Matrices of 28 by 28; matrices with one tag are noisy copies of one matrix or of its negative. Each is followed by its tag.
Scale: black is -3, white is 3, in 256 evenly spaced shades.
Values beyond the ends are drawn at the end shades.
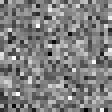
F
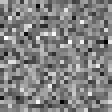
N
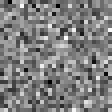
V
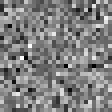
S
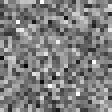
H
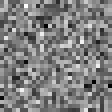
N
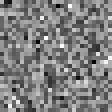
V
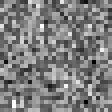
F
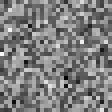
F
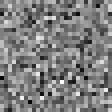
H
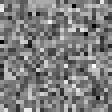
S
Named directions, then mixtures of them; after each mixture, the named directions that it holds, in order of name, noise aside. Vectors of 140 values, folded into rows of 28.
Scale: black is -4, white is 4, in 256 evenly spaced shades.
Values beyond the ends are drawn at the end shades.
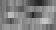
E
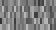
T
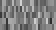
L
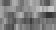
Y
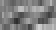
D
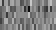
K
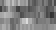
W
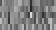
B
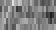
L, W, Y.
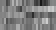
E, L, Y.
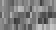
B, D.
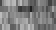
B, D, W.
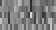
B.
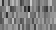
K.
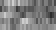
W.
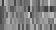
B, K, Y.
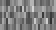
L, T, Y.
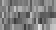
B, D.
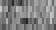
L, W.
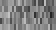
T, W.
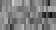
B, W, Y.
